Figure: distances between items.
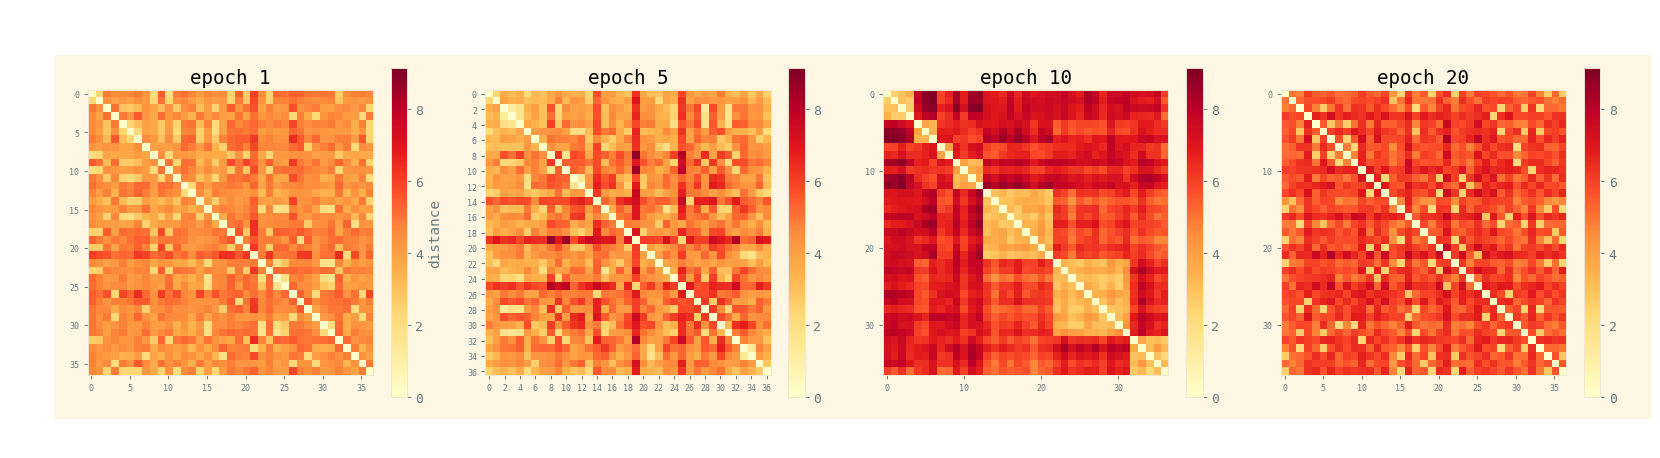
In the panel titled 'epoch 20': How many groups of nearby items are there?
12
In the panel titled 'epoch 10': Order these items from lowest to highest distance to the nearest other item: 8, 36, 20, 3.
36, 3, 20, 8
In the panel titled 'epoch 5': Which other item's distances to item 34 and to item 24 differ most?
33
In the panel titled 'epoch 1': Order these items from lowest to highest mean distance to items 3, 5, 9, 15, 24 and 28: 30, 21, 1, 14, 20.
30, 14, 1, 20, 21
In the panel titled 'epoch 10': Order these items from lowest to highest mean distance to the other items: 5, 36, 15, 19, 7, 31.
19, 36, 15, 31, 7, 5
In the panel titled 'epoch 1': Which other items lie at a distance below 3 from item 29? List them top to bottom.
3, 26, 35
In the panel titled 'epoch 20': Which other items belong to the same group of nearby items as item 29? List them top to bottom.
16, 26
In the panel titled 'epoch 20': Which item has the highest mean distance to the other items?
21
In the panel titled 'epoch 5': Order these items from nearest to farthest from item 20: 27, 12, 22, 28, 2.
12, 22, 2, 28, 27
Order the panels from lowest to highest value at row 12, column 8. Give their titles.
epoch 1, epoch 5, epoch 20, epoch 10
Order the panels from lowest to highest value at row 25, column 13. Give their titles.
epoch 1, epoch 10, epoch 5, epoch 20
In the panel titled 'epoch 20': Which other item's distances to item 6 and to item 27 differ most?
3
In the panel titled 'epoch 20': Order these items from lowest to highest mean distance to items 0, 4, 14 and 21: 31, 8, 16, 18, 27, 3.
8, 31, 18, 27, 3, 16
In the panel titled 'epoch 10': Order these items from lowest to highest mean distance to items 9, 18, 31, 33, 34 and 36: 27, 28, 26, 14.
14, 28, 26, 27
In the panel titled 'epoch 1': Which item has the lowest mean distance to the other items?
8
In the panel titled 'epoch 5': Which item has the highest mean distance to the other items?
19
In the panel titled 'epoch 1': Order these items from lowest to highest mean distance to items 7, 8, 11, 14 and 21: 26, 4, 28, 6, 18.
4, 6, 28, 18, 26
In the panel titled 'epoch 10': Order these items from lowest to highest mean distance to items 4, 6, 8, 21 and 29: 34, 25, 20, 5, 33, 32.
5, 25, 20, 32, 34, 33
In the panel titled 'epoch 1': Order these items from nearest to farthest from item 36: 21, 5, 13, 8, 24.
5, 8, 24, 13, 21
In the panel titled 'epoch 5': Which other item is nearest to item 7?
23
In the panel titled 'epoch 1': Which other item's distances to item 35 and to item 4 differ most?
26
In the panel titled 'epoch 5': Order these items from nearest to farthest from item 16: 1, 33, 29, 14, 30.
30, 1, 29, 14, 33
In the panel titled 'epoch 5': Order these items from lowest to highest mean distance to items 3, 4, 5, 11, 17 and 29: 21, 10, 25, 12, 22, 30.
22, 12, 21, 10, 30, 25
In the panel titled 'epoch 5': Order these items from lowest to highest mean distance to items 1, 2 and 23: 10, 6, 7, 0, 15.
7, 15, 0, 6, 10
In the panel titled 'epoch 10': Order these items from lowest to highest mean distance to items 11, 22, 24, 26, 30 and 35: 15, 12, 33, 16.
16, 15, 12, 33
